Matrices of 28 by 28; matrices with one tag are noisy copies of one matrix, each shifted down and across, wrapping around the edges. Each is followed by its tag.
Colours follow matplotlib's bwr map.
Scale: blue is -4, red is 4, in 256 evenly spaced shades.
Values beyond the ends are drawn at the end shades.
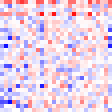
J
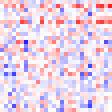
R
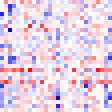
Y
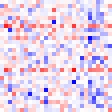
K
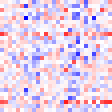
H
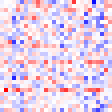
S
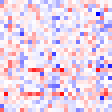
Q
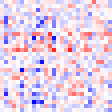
R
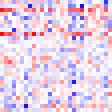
Q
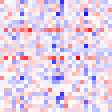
S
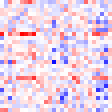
H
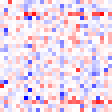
Q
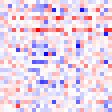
J
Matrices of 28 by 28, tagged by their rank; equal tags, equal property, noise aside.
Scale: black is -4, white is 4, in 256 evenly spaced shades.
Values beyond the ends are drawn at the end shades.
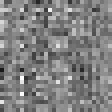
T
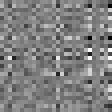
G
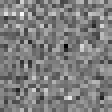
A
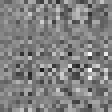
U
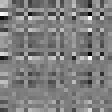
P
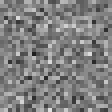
A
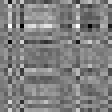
P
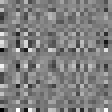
P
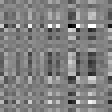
P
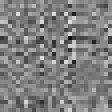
U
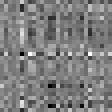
G
